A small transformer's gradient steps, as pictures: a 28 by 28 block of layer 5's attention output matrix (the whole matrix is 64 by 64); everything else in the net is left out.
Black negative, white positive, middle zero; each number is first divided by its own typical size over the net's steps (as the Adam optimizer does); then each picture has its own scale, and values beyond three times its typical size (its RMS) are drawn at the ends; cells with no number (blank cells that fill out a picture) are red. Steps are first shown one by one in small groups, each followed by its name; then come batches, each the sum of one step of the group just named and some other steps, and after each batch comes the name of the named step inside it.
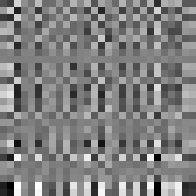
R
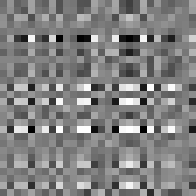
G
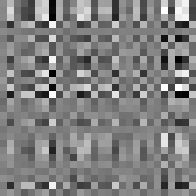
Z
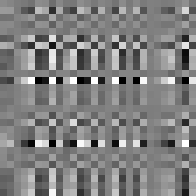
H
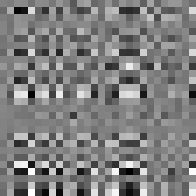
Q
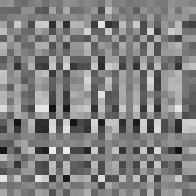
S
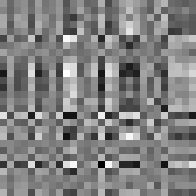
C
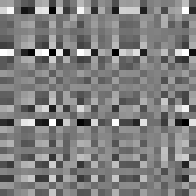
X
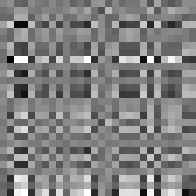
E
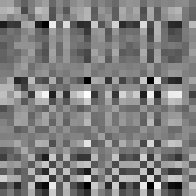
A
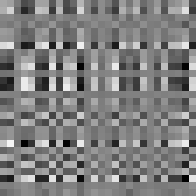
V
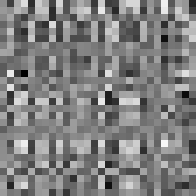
Z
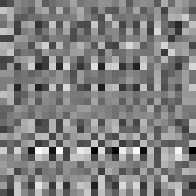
R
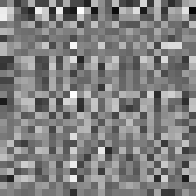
V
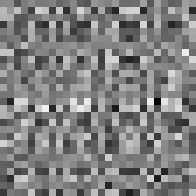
X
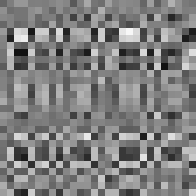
Q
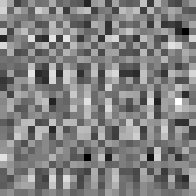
C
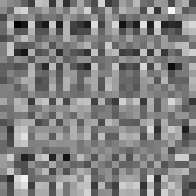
E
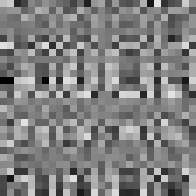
V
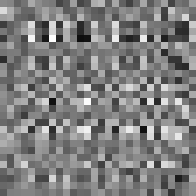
G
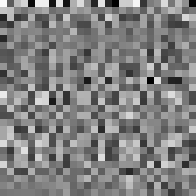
A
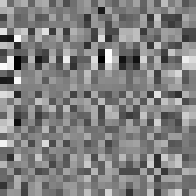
R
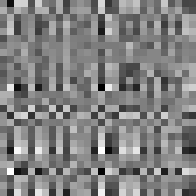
C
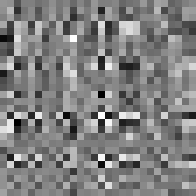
C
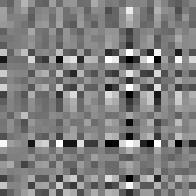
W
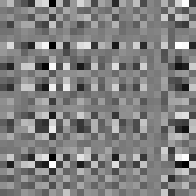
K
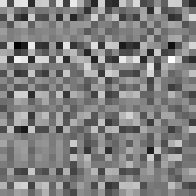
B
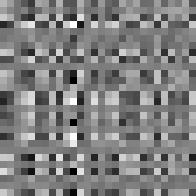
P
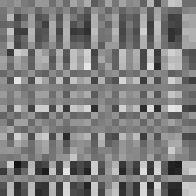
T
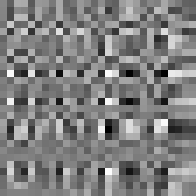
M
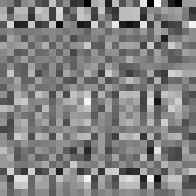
M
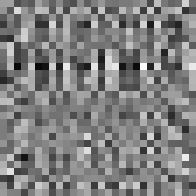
K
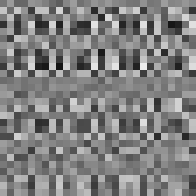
K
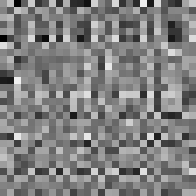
T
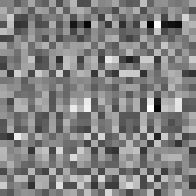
W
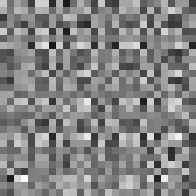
K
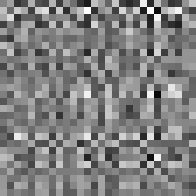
P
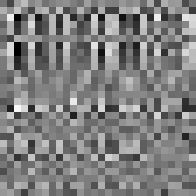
B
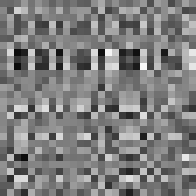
K
